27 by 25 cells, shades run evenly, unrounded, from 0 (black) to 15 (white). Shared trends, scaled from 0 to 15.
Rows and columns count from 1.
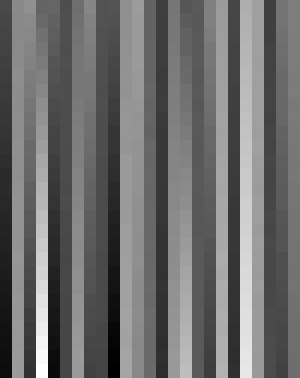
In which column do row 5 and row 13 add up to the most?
21
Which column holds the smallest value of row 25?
10
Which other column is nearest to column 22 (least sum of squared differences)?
11
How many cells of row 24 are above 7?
10
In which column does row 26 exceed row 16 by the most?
4
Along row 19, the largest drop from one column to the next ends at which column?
5
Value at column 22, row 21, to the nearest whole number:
9
